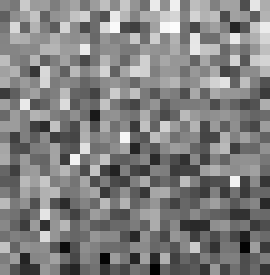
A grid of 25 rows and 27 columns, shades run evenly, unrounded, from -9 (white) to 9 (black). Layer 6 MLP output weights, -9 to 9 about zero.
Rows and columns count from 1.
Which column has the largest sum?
25
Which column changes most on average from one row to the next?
14
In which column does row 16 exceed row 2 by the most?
12
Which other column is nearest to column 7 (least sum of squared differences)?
4
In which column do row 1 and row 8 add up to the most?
9
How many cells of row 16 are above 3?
9
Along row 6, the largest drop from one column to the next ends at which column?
26
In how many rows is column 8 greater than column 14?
10
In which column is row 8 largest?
27
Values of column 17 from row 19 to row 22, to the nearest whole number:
2 1 2 4
